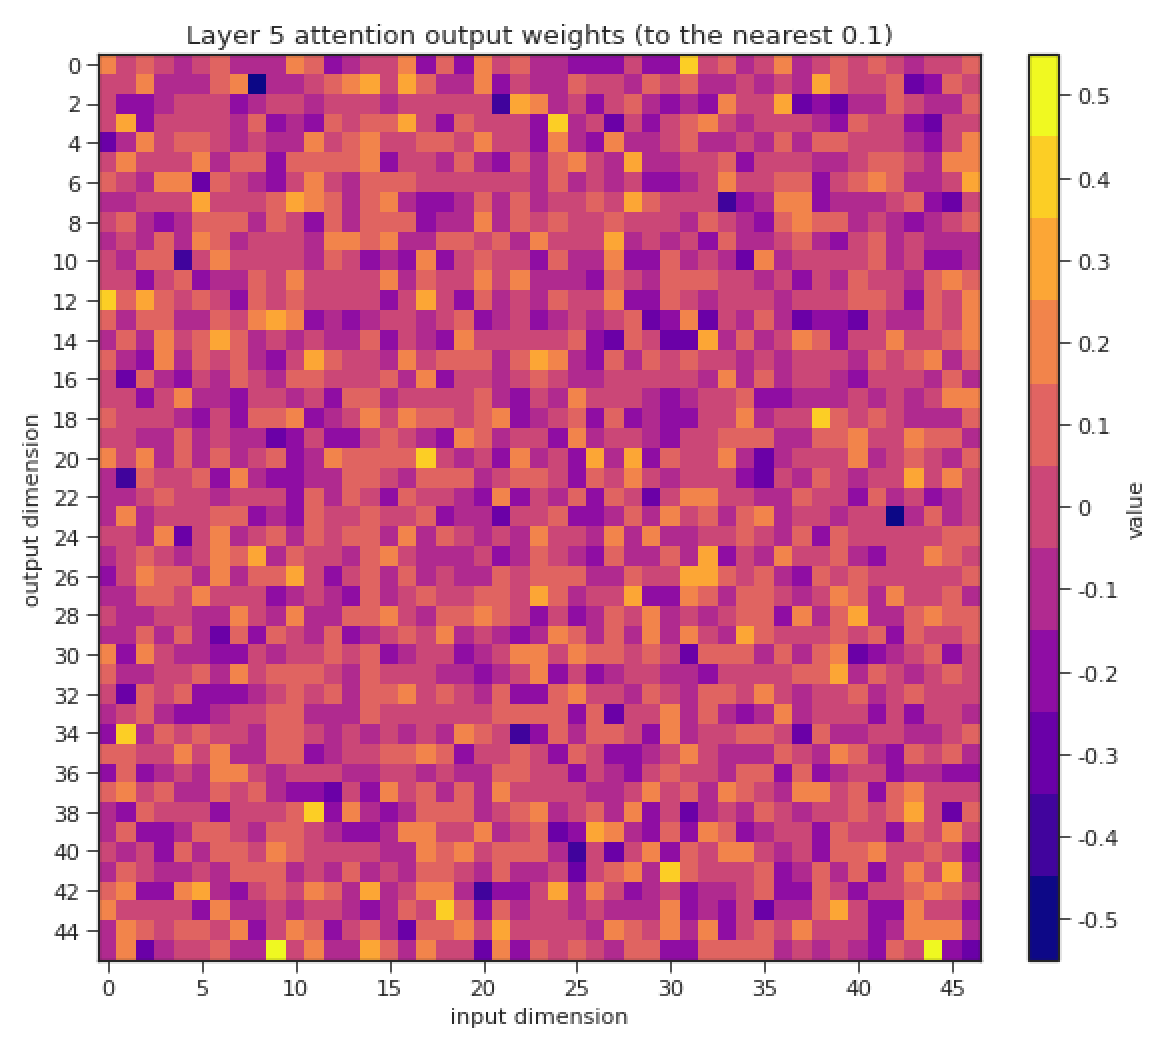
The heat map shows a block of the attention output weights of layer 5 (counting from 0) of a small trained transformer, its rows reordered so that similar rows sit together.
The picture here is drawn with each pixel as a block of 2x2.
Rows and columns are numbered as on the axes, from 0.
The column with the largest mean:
14
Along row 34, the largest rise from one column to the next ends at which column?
1
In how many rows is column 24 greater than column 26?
26
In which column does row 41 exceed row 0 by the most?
30
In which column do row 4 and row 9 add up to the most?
27
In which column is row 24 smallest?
4
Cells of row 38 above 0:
16
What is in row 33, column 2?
0.1
